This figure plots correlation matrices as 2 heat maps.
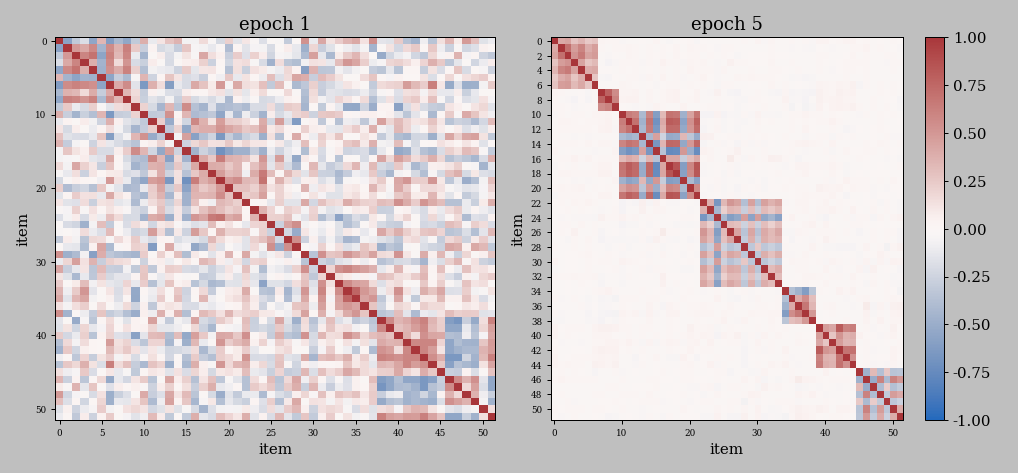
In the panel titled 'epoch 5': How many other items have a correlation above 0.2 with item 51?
3
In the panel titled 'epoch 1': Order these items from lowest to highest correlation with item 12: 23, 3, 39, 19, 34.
39, 3, 34, 23, 19
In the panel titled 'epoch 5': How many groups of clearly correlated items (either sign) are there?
7
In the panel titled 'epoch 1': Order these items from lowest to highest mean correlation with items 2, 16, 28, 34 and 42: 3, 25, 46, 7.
46, 25, 7, 3
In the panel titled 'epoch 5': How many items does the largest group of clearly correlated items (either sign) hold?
12
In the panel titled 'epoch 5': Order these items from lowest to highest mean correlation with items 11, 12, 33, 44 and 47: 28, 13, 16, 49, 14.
13, 28, 49, 16, 14
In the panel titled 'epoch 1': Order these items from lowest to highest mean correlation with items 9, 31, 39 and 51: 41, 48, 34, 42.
48, 34, 41, 42
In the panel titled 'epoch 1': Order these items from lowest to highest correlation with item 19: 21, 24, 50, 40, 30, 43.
50, 30, 43, 40, 21, 24
